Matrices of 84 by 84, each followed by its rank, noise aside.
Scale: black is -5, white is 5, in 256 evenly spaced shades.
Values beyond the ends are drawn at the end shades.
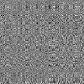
five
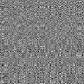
six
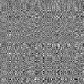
four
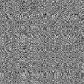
six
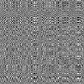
three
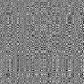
five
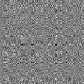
five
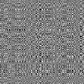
four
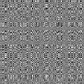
three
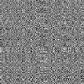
seven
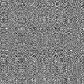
six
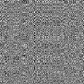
five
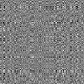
five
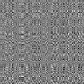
four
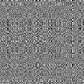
five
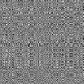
five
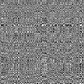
five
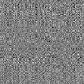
seven
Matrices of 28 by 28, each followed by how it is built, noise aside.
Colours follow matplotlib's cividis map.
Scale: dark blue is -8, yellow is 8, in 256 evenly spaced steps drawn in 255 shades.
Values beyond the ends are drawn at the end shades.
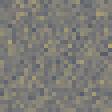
repeating columns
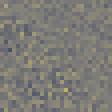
lower triangular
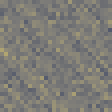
Toeplitz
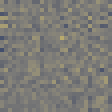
low rank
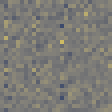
uneven columns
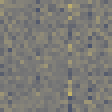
uneven columns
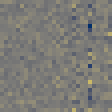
uneven columns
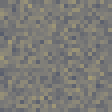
repeating rows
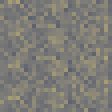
repeating rows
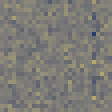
uneven columns
